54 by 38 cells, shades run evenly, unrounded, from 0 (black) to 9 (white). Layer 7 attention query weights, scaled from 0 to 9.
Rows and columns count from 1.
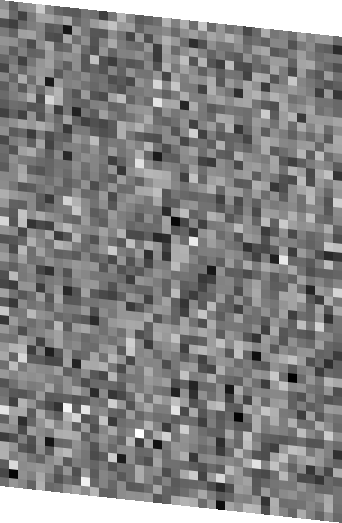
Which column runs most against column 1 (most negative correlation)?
29
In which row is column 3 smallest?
47
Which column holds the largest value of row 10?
18
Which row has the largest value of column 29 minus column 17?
49
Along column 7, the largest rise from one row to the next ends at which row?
27
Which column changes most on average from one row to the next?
22
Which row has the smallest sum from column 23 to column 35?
28
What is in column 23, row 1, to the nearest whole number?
7
